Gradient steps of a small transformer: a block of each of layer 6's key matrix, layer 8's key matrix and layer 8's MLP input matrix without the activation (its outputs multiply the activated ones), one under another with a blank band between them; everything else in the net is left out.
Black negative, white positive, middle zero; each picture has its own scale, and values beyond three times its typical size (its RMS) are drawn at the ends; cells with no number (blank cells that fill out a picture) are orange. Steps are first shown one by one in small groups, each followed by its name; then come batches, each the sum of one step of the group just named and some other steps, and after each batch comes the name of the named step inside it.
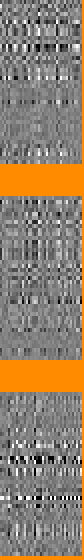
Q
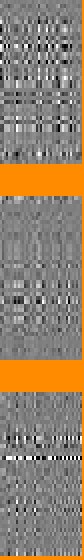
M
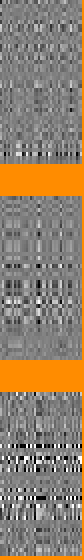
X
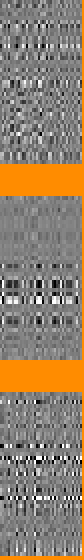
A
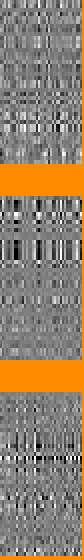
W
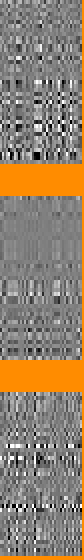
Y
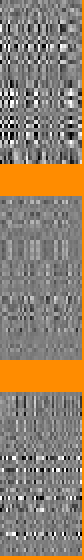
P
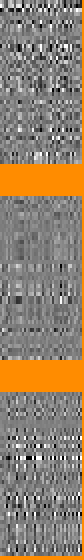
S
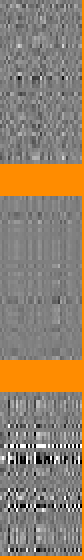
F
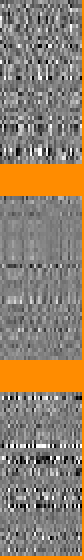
F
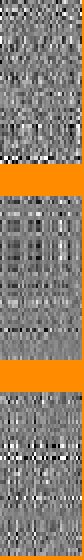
A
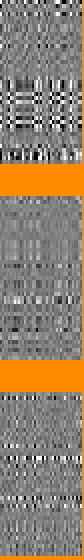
Y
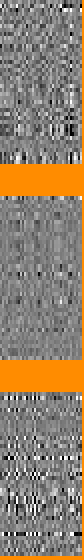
S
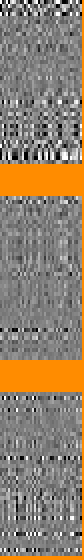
Q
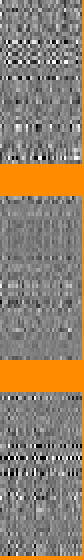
X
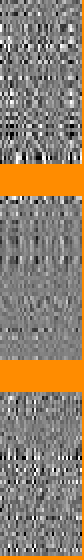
P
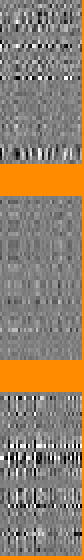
F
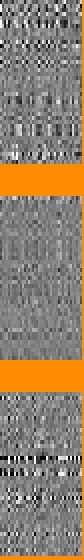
Q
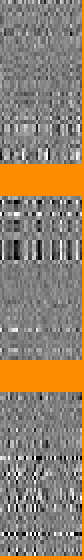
W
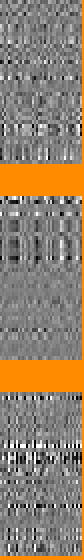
F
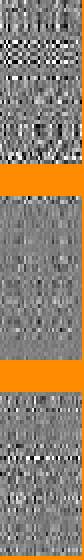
A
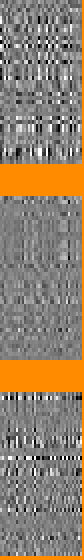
M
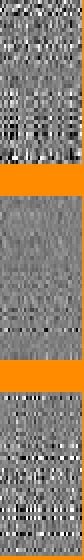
P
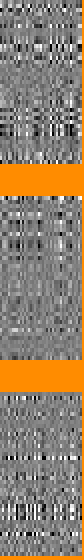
S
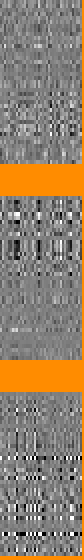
W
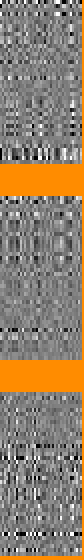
X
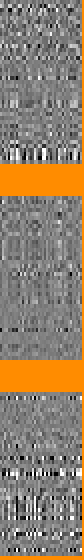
Q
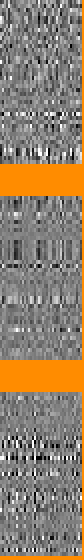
W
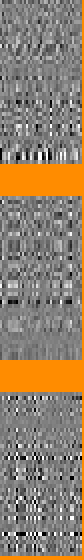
Q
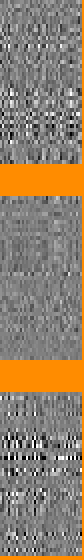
P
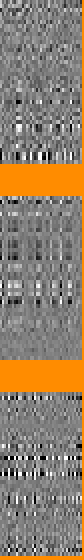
S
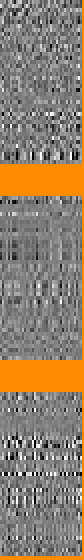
S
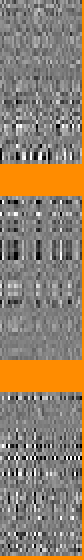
W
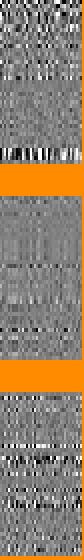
F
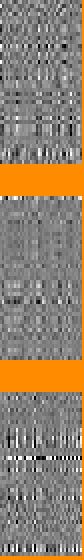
M
